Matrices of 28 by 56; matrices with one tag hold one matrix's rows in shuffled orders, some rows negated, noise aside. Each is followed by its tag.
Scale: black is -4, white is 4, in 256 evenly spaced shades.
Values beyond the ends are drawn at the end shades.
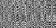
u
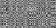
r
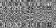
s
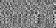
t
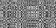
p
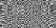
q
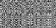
s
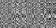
u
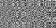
u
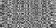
q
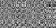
u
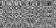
s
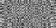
q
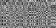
r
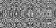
s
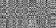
r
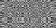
q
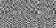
t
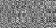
u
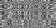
q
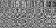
u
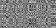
r
